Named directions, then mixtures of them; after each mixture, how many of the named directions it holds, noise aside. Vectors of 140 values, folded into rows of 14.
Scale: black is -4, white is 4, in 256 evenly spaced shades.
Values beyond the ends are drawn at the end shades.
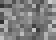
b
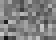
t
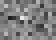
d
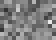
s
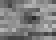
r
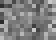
one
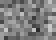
four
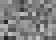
one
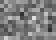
four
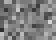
two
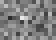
one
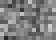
three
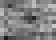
two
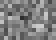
two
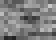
two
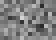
one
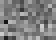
one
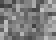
three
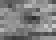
one
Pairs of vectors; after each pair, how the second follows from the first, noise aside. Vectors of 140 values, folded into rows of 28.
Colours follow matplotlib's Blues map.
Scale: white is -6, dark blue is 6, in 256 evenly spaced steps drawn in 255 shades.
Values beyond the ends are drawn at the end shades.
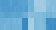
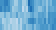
reversed.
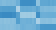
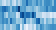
reversed, negated, scaled up.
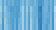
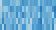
sign-scrambled.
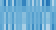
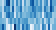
reversed, negated, scaled up.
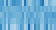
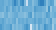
reversed, negated, partly zeroed.
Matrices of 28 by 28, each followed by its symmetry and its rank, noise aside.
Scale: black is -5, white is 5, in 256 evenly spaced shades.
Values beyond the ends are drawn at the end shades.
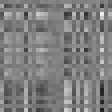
no symmetry, rank one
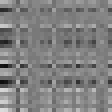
no symmetry, rank one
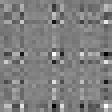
symmetric, rank one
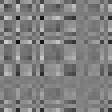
symmetric, rank one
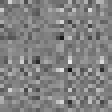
symmetric, rank three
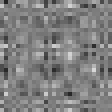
antisymmetric, rank two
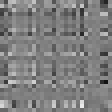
antisymmetric, rank two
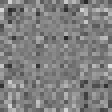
symmetric, rank three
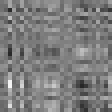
no symmetry, rank two
